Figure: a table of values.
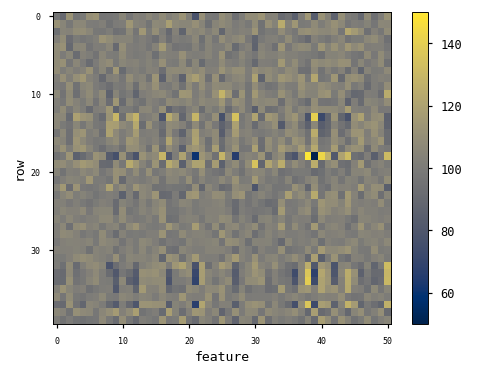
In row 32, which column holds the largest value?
50
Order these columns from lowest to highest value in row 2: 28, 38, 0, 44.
0, 28, 38, 44
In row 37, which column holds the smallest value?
21
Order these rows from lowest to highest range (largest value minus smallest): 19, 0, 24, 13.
24, 0, 19, 13
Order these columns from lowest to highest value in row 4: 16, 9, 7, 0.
9, 7, 0, 16
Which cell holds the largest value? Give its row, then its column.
18, 38
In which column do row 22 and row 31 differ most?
30
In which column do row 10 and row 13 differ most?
25
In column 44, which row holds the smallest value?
13
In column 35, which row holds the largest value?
23
